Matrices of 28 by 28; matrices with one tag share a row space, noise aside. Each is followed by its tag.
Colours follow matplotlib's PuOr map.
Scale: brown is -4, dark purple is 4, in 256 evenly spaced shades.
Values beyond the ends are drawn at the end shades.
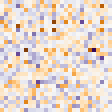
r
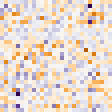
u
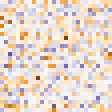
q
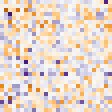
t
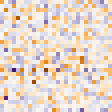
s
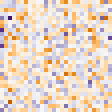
q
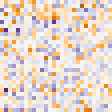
s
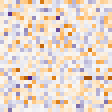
t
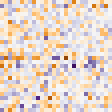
q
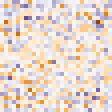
t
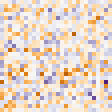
q
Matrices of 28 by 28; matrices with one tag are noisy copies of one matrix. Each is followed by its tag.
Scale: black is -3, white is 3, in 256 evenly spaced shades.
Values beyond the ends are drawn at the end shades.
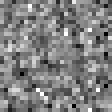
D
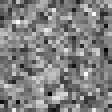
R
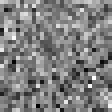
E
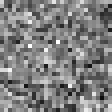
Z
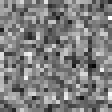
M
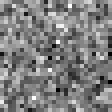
E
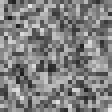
D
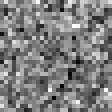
E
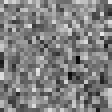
E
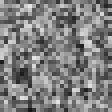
D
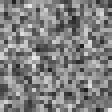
D
